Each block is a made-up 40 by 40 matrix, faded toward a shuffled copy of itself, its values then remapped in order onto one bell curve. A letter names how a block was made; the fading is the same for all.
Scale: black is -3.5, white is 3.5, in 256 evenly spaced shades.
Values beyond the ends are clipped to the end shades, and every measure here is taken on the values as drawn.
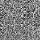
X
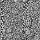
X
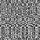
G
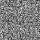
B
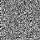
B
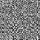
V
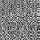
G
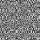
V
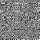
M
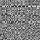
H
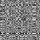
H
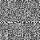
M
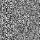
X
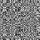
G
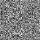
X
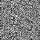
B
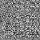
M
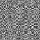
G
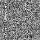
B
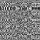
H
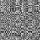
G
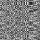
G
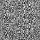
B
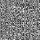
X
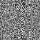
X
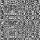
G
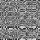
H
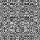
G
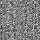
V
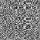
V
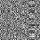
V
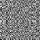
G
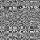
H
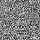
M
